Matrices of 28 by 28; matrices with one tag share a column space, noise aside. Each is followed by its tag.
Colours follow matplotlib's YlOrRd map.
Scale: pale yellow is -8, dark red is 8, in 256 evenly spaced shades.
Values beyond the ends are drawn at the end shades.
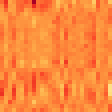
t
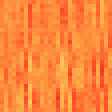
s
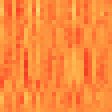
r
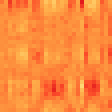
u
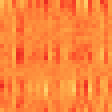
u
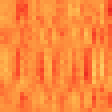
r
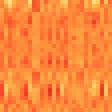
t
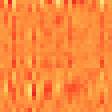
t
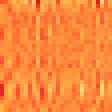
t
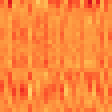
t
